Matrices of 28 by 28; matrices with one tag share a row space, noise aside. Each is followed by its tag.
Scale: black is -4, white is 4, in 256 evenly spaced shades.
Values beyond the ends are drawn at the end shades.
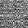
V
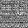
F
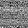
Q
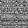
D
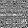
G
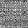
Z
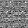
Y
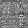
F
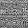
G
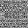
Z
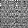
D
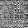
V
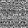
Y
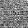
V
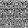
Y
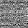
V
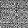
D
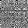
D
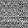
F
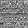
Q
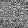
V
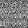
Z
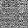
F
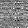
V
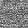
Q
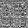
Y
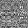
F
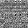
Z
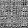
G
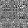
F
